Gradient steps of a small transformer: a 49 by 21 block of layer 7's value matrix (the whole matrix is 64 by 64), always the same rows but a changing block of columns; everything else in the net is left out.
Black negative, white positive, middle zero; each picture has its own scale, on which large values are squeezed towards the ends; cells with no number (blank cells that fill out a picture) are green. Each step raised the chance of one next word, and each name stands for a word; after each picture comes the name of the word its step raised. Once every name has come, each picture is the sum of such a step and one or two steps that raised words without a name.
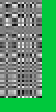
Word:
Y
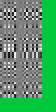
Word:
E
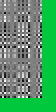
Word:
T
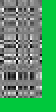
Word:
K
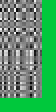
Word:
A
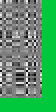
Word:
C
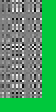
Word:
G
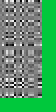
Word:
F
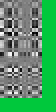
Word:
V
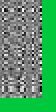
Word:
G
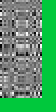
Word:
V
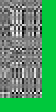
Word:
V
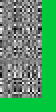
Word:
C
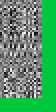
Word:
V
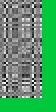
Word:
Y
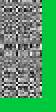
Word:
F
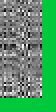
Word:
F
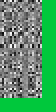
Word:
A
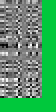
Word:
F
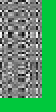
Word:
C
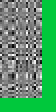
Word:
K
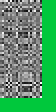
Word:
F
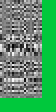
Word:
E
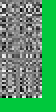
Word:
Y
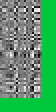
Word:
E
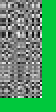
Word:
Y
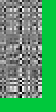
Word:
K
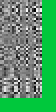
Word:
G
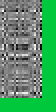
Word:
G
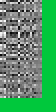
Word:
G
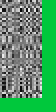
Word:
A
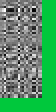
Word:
G
